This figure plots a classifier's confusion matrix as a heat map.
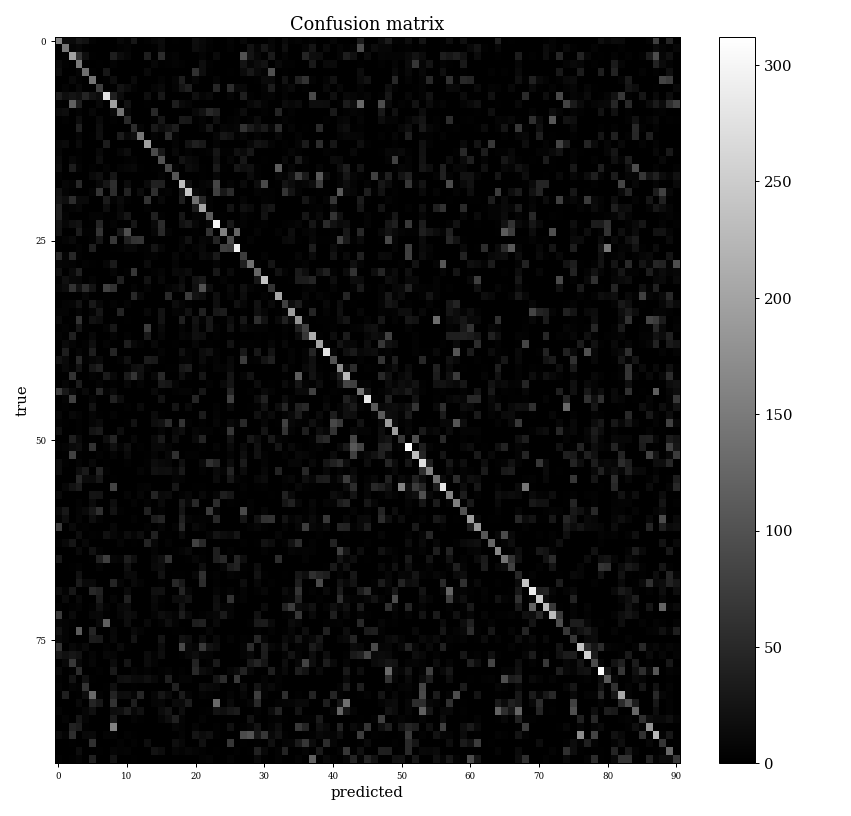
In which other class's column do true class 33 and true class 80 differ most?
65
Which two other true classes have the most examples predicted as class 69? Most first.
71, 34
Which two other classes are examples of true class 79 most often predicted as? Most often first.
48, 87
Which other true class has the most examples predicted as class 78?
87
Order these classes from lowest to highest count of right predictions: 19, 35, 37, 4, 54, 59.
59, 4, 54, 35, 37, 19
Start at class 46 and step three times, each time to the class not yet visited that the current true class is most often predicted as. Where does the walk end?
52
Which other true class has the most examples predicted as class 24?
26
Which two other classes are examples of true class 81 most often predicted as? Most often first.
53, 4
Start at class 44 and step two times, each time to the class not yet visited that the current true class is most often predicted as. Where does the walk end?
76
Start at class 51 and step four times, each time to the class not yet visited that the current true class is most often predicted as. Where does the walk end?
55
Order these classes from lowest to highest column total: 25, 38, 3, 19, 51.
19, 38, 25, 3, 51
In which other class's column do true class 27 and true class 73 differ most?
7
